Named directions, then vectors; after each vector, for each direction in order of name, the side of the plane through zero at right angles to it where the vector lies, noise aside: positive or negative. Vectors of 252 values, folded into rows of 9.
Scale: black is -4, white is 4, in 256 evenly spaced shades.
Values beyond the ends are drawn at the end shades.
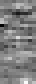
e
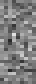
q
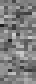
positive, positive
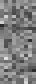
positive, positive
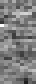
negative, negative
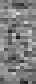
negative, positive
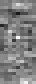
positive, negative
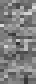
negative, negative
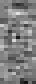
negative, positive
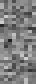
positive, positive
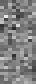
positive, positive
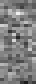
negative, positive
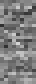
positive, positive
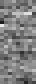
negative, negative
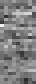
negative, negative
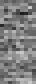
positive, positive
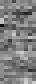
positive, positive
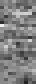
negative, negative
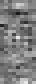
positive, negative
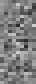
positive, positive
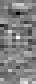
positive, negative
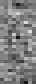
negative, positive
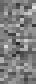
negative, negative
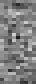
negative, positive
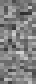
positive, positive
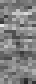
negative, negative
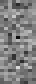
negative, positive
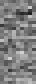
positive, positive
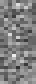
positive, negative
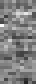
negative, negative
